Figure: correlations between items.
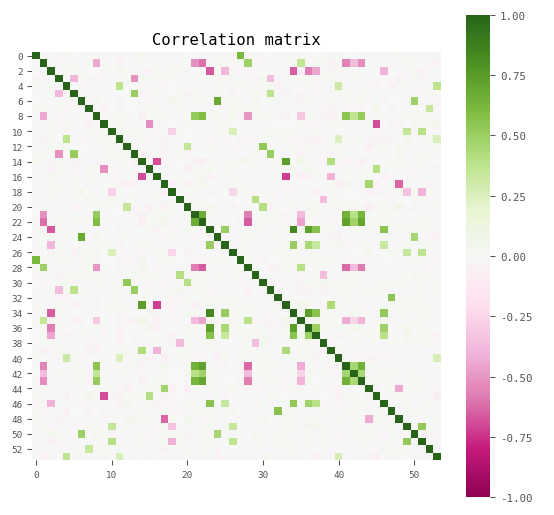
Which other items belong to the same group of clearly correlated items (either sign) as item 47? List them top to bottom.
32
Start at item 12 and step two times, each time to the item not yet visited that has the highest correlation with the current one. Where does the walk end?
20
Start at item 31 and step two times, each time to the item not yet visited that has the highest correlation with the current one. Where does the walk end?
5
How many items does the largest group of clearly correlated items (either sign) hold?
9
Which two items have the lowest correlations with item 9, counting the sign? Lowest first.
45, 15
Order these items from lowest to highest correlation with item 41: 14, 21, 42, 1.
1, 14, 42, 21
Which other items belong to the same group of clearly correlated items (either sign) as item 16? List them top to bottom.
14, 33, 39
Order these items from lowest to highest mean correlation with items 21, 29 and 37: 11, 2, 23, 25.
2, 11, 25, 23
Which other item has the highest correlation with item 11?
4
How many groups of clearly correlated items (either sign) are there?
14
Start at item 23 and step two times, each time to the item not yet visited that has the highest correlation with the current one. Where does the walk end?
36
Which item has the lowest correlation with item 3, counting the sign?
13
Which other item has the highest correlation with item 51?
49
